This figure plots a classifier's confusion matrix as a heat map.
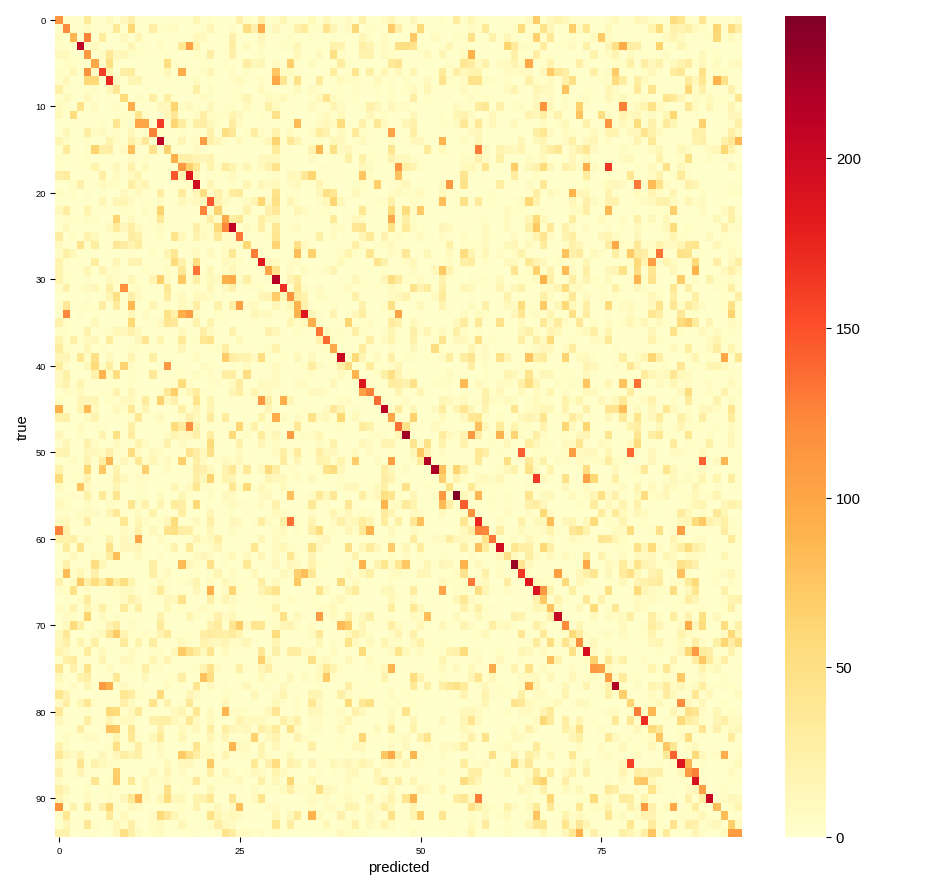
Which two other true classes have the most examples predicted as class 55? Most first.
52, 77
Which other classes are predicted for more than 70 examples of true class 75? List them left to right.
46, 60, 74
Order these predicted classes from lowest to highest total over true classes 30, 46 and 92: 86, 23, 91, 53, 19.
91, 19, 53, 86, 23
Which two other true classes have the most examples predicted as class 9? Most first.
31, 40
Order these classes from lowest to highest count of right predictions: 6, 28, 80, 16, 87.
16, 87, 80, 6, 28
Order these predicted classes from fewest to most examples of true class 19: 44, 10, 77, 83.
77, 10, 83, 44
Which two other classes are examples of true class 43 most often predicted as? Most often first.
42, 16
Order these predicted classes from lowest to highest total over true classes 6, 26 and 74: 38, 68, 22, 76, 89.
22, 38, 76, 89, 68
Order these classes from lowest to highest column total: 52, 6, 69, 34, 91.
52, 34, 69, 91, 6
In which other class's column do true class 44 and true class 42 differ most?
80
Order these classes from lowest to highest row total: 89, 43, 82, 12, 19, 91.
89, 43, 82, 19, 91, 12
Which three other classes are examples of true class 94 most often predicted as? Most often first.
93, 72, 82
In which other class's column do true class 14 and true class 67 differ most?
20
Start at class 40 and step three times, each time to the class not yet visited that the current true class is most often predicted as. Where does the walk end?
32
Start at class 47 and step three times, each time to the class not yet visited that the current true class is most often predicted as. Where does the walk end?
87
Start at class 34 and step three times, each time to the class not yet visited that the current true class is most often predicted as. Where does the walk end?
82
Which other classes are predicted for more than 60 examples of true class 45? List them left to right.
0, 4, 78
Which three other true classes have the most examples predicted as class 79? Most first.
86, 50, 27
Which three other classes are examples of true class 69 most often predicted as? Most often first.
36, 51, 4
